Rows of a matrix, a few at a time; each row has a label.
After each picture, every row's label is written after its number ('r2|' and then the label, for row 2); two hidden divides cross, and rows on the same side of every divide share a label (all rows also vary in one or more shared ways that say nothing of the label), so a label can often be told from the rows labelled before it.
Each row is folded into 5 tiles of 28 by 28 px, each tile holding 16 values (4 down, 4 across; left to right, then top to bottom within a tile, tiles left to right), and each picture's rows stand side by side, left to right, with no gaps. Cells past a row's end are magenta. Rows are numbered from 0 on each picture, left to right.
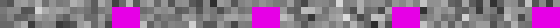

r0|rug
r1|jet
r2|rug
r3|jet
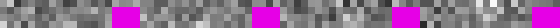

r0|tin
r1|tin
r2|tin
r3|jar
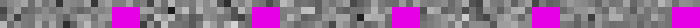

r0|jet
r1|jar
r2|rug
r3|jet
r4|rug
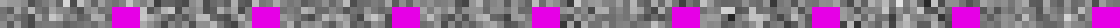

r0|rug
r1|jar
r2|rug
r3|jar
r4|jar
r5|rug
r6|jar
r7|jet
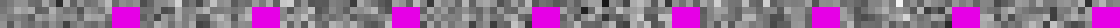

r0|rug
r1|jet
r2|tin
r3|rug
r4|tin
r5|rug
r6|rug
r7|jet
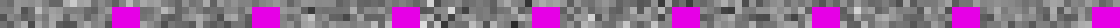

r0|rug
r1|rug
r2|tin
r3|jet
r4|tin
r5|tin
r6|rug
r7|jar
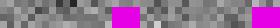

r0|tin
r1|tin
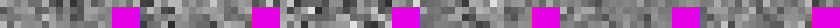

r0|jet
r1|rug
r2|tin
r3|jar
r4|jar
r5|rug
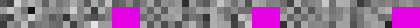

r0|jar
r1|tin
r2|rug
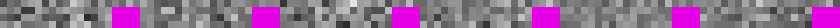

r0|tin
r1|rug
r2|rug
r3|jet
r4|jar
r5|rug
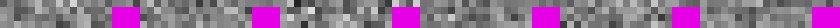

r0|jet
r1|tin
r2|tin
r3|tin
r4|jar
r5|tin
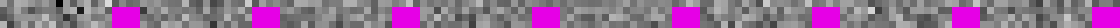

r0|jet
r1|jet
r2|rug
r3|jar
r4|rug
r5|rug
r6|jar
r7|jet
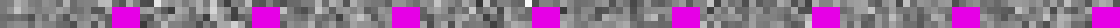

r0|rug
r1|jar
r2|tin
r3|rug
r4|jet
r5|tin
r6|rug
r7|jet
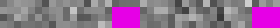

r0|jar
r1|rug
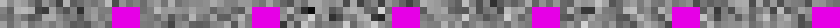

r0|rug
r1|rug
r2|tin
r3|jet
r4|jet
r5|jet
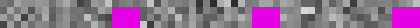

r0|rug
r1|jet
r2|rug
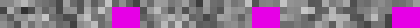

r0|jet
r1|jet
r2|rug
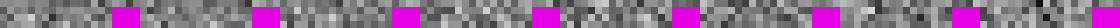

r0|tin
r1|tin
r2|rug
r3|jet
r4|jet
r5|jar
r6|jar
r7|jet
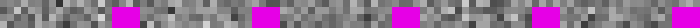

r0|rug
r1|tin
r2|jar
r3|rug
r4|rug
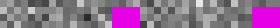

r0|jar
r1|jar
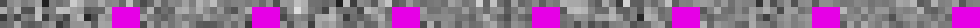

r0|jar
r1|rug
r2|rug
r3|jar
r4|rug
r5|jet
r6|jar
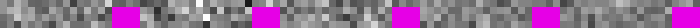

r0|jar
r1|rug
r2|jet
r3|jar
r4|rug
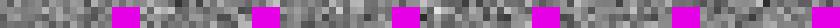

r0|jar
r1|jar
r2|jar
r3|jar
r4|jar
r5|tin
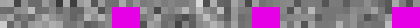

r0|jet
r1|jar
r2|tin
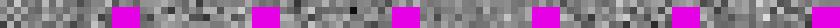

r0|rug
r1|tin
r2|jet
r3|jet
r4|rug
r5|rug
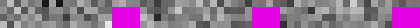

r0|tin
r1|jet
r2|jar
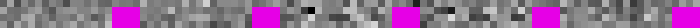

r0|tin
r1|rug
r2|tin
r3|tin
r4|jet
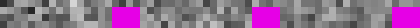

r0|jar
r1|tin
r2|rug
